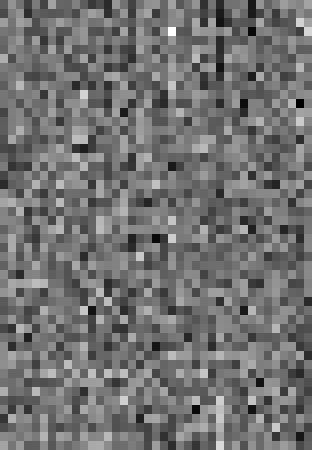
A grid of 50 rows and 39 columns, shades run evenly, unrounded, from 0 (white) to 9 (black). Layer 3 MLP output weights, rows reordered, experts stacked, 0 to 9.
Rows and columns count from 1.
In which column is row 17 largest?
11
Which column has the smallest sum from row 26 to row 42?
6
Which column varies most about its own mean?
28
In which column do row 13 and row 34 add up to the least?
23
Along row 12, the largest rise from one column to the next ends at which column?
38
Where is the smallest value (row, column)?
4, 22
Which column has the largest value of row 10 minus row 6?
26
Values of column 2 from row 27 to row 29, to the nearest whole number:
3 3 4
